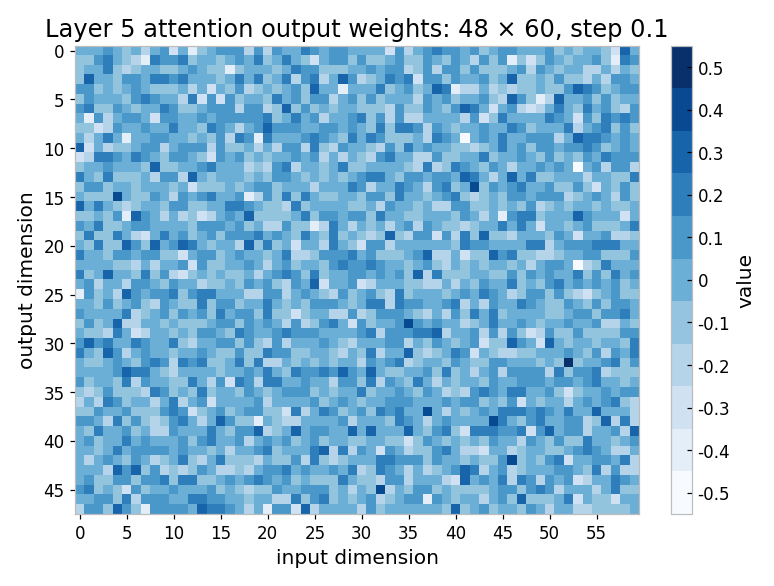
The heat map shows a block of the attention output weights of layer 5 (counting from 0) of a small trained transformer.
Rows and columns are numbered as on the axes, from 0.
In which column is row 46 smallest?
37
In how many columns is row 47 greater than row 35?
23
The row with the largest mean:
39
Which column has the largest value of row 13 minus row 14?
12
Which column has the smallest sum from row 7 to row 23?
1
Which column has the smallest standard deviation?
34
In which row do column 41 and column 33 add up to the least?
9
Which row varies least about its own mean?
40
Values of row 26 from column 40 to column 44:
0.2 -0.2 0 -0.2 0.1
